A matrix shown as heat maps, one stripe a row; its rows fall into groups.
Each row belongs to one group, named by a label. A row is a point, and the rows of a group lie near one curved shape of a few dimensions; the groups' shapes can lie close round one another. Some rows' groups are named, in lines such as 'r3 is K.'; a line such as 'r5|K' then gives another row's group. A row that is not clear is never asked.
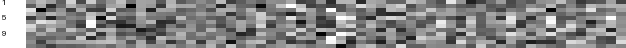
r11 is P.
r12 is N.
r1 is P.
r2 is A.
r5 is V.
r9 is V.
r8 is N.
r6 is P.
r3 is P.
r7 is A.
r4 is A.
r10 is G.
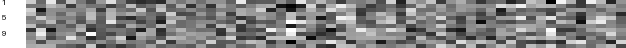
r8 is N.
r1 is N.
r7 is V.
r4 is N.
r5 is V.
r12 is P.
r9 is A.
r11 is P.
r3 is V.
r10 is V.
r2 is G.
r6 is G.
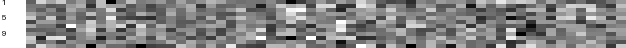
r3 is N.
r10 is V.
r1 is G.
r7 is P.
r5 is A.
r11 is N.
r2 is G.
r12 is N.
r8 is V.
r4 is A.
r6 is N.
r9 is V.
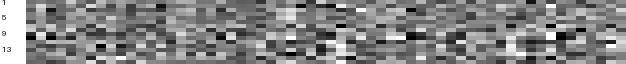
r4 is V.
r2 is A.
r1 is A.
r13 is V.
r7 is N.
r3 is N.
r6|N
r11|P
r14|G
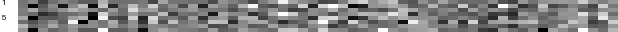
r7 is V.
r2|V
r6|G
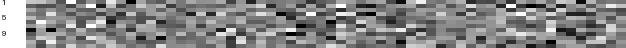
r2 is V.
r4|G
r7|P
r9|G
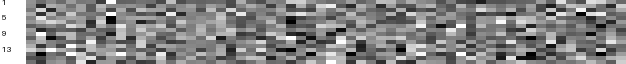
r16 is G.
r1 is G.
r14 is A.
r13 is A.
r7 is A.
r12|P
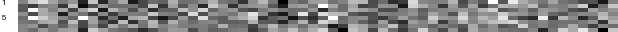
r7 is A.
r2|G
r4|V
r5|P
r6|G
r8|G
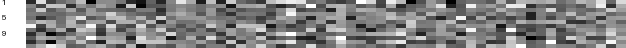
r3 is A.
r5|A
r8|V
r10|P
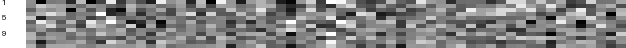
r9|P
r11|P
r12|A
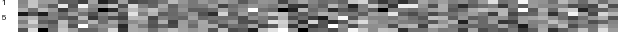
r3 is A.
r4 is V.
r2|P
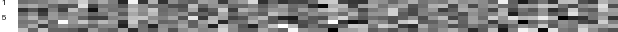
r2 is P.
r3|V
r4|V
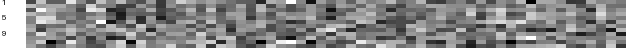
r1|A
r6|G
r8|P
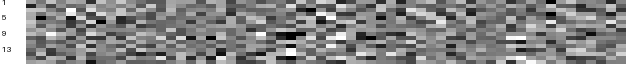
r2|N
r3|P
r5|P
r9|A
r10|G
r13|V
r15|G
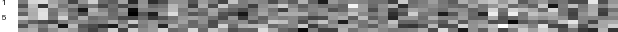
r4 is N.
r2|N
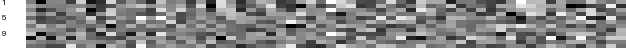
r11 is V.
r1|G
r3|G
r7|G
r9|P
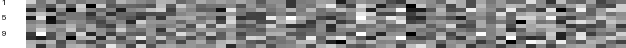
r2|G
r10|V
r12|P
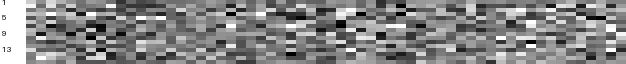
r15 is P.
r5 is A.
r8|P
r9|P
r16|V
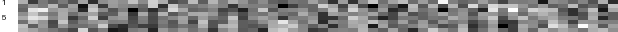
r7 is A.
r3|N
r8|A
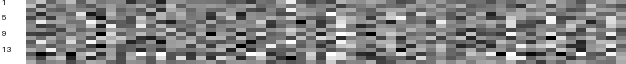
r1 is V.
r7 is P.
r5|V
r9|V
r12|V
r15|G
